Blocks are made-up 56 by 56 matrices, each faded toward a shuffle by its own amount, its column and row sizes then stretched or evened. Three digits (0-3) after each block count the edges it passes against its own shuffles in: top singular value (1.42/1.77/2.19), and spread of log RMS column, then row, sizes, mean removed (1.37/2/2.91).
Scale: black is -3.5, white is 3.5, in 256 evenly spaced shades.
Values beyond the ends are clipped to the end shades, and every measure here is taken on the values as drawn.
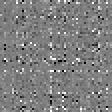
2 2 2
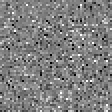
1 0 1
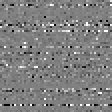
1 0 3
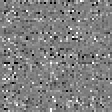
0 1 2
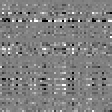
3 1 3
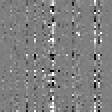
3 3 1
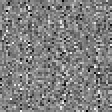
2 2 0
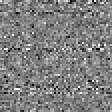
2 0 2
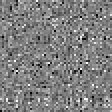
2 1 1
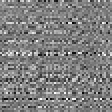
3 0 3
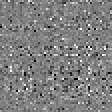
2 1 2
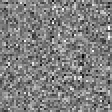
1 2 0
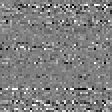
2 0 3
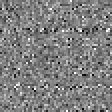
2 0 2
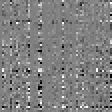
2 3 2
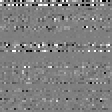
2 0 3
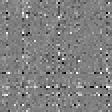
1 2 2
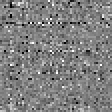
1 1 2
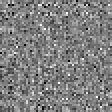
2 1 1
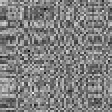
3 0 0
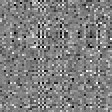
3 1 2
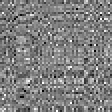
3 0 1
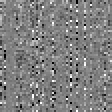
1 3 0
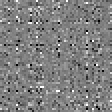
2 2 2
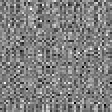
3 1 1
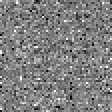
1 1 0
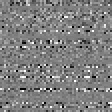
2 0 3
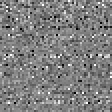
1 0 2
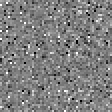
0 1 0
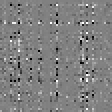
1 3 2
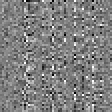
3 3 1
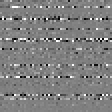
3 0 3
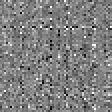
2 2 1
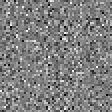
2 1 0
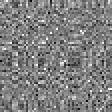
3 0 1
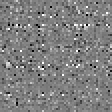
0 1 2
